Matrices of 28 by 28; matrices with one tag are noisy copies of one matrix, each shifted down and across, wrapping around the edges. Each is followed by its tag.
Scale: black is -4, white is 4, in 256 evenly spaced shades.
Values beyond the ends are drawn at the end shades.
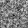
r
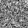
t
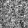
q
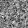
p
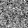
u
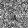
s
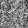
q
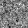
u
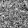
s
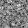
t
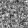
r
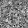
p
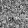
s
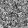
r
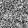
p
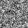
r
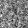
q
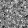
r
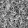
q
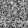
p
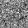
u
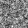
r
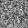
u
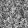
q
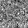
s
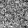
s
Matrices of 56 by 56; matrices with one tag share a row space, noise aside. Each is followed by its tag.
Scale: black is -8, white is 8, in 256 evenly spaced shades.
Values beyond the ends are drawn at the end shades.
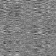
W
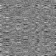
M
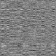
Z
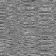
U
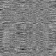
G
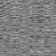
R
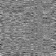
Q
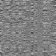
Q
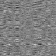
W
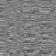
U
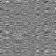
M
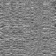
Q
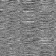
U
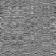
Q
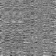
Q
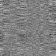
G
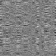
M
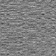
Z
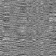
G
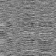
U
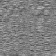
R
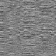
U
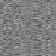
W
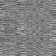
G
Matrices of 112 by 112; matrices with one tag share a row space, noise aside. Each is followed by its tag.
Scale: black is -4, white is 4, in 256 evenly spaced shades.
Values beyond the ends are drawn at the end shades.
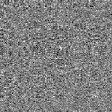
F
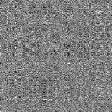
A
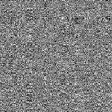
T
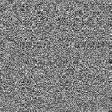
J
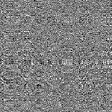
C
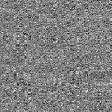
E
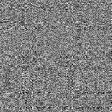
J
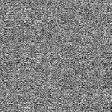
C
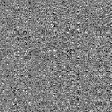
E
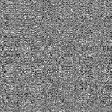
C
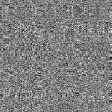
J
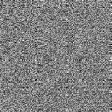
J
